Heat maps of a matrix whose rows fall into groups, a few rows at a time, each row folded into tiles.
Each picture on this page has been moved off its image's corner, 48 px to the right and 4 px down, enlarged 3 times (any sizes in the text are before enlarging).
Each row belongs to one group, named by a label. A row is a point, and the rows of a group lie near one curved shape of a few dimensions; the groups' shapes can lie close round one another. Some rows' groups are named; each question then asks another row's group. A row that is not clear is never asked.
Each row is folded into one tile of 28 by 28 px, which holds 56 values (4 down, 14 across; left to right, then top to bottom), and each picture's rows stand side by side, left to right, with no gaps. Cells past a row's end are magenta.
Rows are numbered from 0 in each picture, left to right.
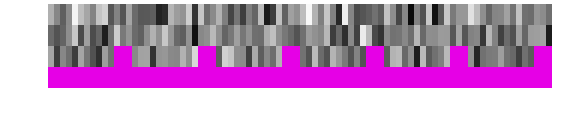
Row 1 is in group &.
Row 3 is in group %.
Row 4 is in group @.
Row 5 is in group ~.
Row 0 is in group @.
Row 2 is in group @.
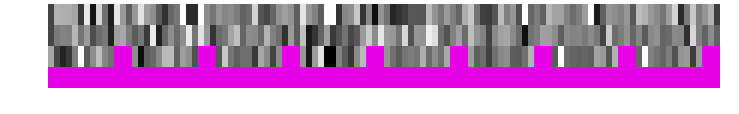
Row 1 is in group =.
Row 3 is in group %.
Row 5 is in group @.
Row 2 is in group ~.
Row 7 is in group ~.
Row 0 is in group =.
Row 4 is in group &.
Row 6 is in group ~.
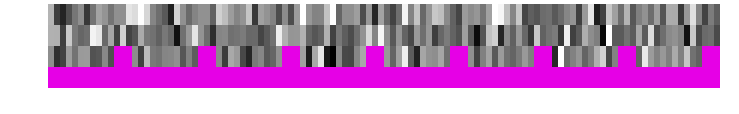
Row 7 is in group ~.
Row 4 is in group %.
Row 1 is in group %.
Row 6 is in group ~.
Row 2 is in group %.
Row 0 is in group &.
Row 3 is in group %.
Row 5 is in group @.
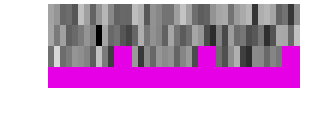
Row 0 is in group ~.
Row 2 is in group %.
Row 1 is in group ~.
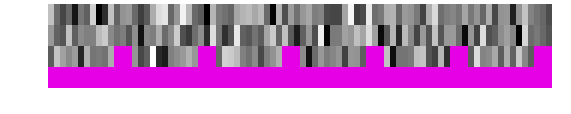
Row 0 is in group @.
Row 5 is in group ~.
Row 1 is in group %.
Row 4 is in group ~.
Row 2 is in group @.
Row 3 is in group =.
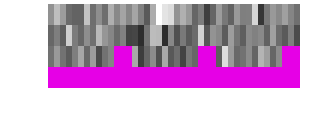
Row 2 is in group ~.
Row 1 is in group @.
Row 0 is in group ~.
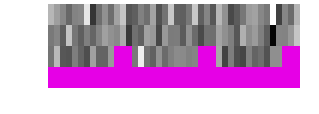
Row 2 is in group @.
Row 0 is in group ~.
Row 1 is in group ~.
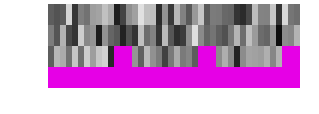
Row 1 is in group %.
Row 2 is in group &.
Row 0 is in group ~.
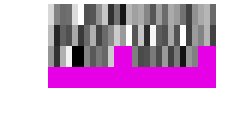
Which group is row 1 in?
~
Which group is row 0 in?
%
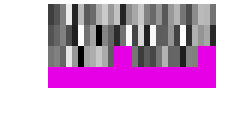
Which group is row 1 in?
~
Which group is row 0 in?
%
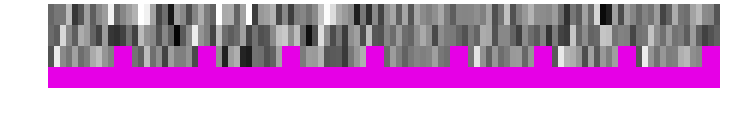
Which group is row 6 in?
@
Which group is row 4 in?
~
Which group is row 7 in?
~
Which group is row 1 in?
%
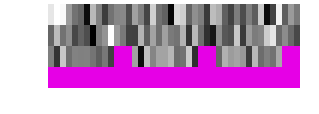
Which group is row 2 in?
@
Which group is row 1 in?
~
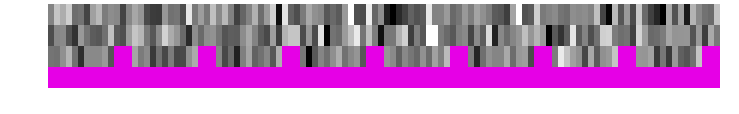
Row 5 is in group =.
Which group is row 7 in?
@
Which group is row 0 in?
%
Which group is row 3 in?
=
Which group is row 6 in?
@
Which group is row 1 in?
@
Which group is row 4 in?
&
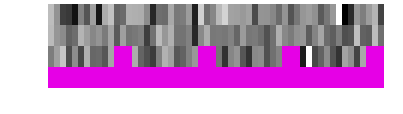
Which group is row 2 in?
%
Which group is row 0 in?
@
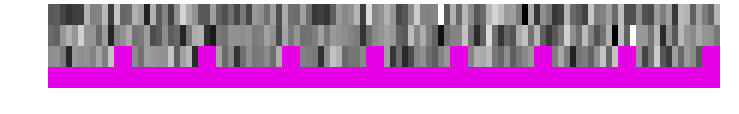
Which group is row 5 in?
@
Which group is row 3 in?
&
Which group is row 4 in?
@
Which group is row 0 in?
&
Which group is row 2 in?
&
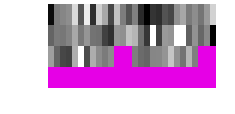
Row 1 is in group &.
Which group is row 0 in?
=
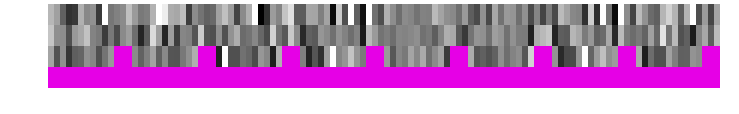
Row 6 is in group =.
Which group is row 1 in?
@
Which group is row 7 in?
@
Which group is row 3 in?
=
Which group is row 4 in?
~
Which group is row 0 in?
@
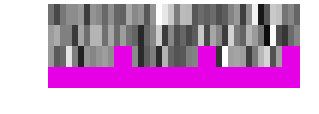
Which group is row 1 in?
@
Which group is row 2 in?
~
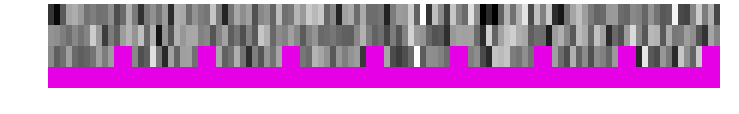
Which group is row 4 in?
=
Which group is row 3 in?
%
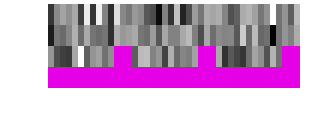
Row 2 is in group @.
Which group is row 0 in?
=
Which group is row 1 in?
@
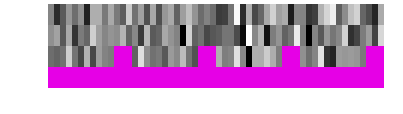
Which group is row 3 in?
%
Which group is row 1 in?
~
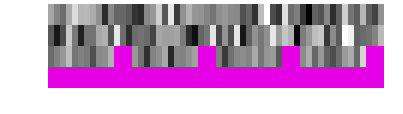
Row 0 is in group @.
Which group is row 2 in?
=
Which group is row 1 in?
=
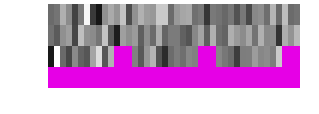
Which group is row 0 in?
~
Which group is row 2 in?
&
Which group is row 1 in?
%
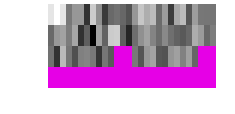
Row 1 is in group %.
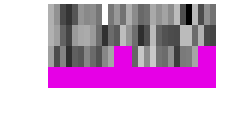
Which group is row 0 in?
@
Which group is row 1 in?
@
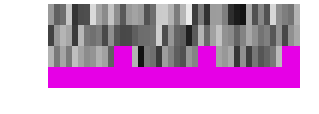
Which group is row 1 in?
@
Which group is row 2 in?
@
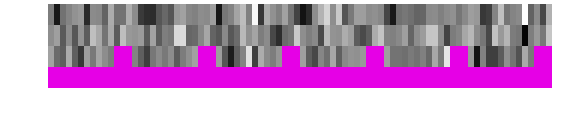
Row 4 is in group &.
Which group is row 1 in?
&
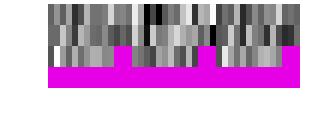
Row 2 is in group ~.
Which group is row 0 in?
~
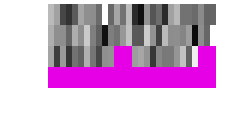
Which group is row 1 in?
&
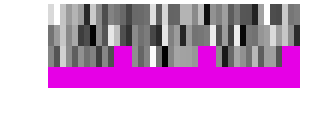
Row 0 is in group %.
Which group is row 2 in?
=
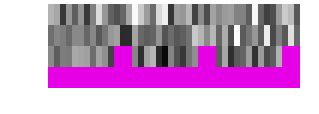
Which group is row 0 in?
~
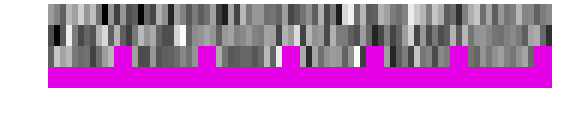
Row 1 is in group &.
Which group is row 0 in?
@
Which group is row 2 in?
&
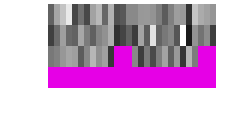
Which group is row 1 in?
~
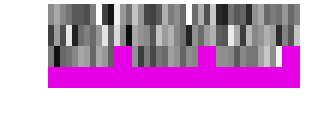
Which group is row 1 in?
@
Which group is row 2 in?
&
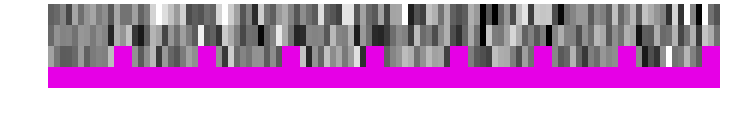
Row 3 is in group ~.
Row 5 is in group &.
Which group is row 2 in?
%
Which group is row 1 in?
@
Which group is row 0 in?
&
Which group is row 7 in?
=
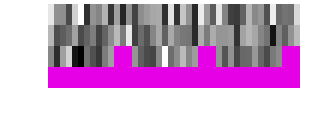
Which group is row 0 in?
%
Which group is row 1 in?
=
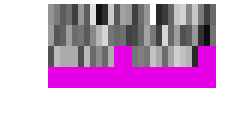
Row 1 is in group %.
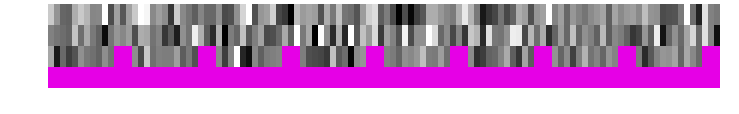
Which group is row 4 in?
&
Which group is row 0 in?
@
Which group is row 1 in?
%
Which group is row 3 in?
~
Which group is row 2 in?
%
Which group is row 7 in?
=
